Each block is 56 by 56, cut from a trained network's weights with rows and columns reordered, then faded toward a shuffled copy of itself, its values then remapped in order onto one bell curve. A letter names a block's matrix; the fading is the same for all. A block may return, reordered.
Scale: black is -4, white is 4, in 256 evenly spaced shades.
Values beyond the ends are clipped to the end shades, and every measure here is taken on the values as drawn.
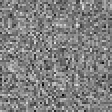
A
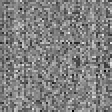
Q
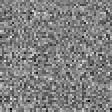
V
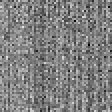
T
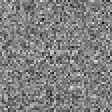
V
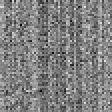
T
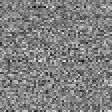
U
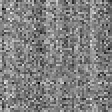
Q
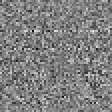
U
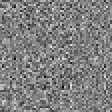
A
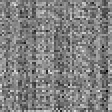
T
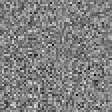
A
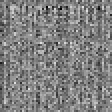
T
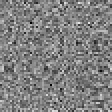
V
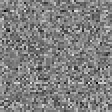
U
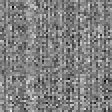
T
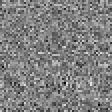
V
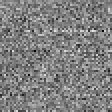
U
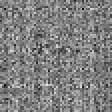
Q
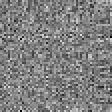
A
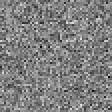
U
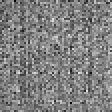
Q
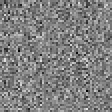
A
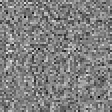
A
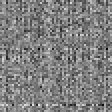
Q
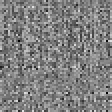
Q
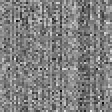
T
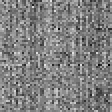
T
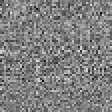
V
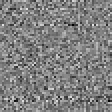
U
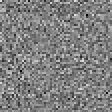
V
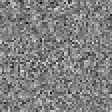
U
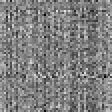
T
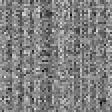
T
